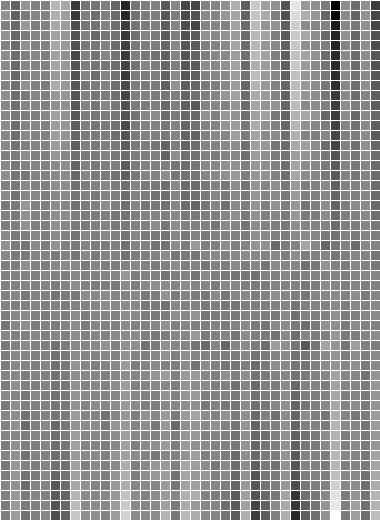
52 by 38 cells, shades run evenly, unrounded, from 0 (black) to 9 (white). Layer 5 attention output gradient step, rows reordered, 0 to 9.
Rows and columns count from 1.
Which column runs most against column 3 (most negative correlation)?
9
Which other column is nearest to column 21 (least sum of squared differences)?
15
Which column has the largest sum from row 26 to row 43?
34
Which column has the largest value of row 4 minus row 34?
30
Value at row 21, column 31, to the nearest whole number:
4
